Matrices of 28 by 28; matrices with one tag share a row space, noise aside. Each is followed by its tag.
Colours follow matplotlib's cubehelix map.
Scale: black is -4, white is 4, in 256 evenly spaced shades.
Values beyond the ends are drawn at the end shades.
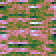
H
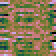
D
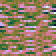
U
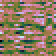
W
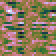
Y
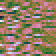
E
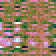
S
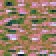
Y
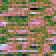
H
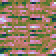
H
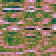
U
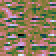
Y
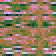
S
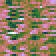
Y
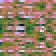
W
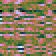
W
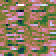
Y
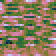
U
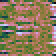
D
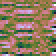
D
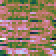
H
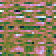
W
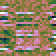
D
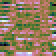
D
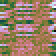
D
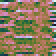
D
